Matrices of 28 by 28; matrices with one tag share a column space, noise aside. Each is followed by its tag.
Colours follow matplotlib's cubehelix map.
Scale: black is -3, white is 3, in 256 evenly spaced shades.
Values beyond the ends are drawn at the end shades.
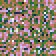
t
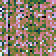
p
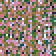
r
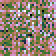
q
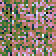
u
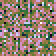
q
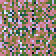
t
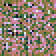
q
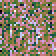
q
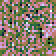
q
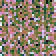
r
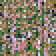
q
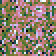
r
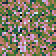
t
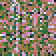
u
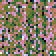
r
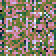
t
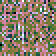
u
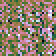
t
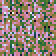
u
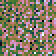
t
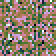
r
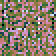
q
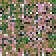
u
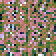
u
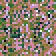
q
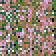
t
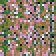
u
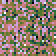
p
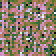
u
